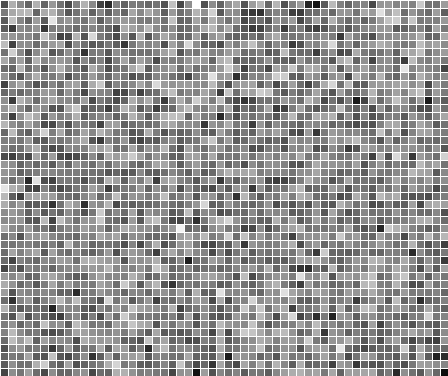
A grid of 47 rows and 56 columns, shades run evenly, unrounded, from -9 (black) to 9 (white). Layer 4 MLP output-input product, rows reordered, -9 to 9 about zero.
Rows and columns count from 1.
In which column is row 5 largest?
12
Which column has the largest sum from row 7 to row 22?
53
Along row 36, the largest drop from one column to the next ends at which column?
21
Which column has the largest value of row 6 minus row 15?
24
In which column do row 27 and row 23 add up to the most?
5
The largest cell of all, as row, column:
1, 25
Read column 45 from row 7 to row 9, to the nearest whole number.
3 -2 1
